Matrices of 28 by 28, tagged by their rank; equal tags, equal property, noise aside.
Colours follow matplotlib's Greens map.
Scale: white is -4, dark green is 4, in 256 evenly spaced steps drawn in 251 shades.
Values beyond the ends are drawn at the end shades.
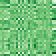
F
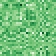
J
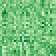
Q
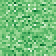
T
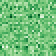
T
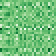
F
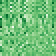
J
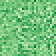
Q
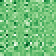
J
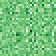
J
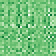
J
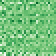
J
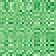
F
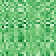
F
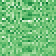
J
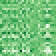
F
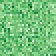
T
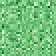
Q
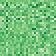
T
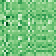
J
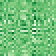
J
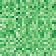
Q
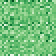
J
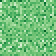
T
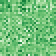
T
